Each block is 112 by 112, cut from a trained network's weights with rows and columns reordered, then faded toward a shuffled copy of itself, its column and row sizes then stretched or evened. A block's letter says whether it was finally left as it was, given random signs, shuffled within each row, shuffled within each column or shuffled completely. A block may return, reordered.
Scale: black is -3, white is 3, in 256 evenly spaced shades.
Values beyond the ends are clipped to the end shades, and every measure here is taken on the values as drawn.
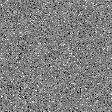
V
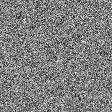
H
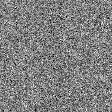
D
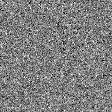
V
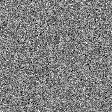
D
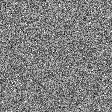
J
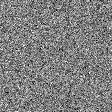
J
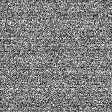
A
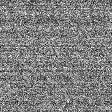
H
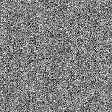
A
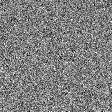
H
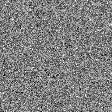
V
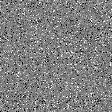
V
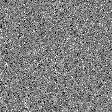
D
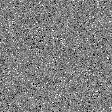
D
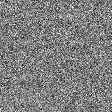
D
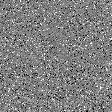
H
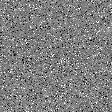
H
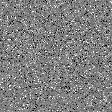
H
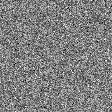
D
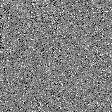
D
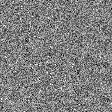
V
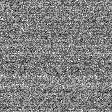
H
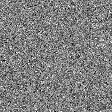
H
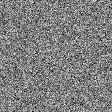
J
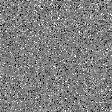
A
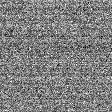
H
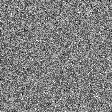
D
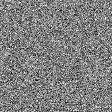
V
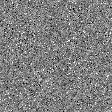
D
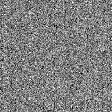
A
